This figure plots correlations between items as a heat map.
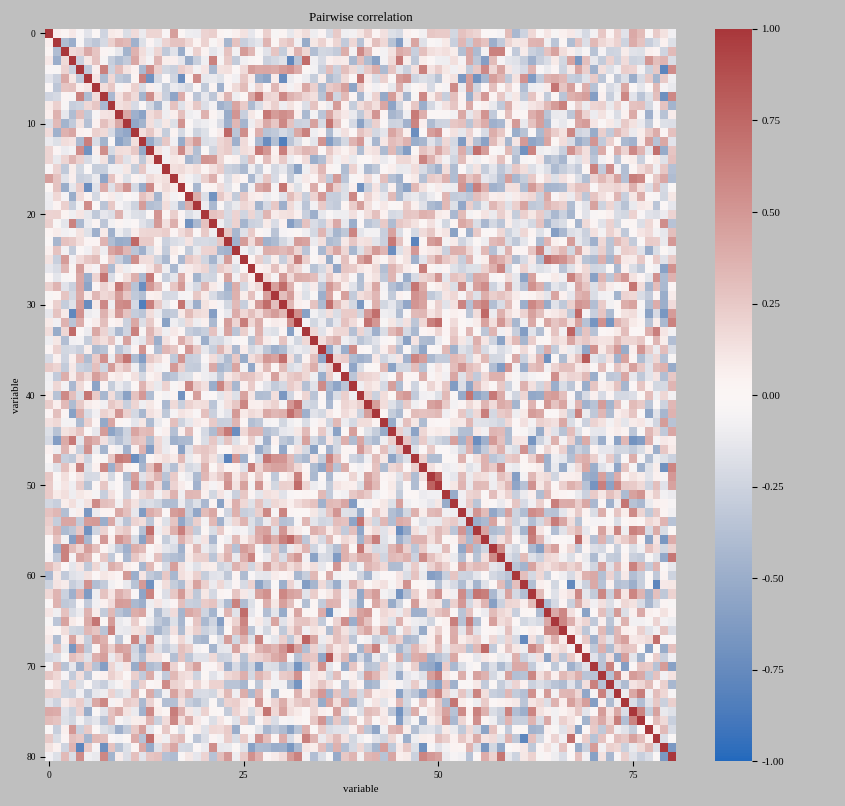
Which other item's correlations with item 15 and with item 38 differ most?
70
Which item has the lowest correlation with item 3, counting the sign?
31
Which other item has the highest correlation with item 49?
50
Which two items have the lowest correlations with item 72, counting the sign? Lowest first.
32, 50
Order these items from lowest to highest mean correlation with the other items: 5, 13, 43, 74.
5, 43, 74, 13
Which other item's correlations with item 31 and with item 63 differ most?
21
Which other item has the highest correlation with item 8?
66
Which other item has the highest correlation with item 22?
39
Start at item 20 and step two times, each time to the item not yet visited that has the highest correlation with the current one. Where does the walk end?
48
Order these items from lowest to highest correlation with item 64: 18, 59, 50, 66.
59, 50, 18, 66
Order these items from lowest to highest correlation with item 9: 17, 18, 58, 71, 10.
18, 58, 71, 17, 10
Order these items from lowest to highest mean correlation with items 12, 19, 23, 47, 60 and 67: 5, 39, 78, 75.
75, 78, 39, 5
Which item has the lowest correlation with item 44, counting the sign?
24
